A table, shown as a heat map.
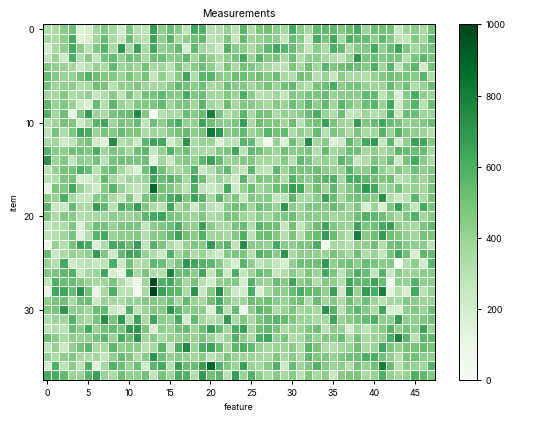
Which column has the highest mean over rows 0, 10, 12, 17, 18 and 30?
13
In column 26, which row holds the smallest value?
28
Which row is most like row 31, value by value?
2
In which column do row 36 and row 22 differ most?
20
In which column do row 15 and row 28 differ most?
41
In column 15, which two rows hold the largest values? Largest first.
26, 30
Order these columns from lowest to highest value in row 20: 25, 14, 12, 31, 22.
25, 31, 22, 12, 14
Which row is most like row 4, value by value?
8
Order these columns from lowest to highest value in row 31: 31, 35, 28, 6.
31, 6, 28, 35
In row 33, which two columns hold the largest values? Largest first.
43, 11
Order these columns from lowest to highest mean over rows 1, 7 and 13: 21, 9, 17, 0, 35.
9, 21, 0, 35, 17
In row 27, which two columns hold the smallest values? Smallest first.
42, 11
